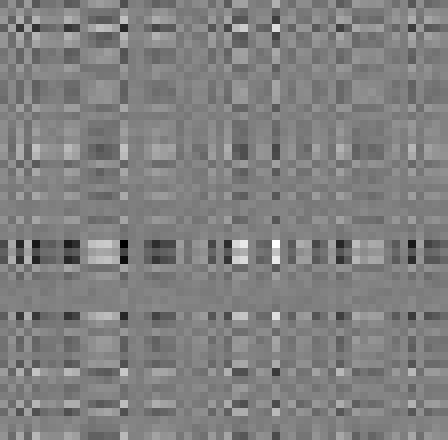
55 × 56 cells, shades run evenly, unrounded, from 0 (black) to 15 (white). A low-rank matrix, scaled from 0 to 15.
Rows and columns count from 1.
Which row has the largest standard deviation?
31
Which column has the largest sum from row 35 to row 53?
35
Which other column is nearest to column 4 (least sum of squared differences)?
15
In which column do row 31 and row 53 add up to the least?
16
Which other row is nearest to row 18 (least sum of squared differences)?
42
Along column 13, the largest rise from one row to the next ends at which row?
4
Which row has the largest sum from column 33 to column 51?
21
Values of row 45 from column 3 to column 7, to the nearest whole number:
8 8 7 7 7
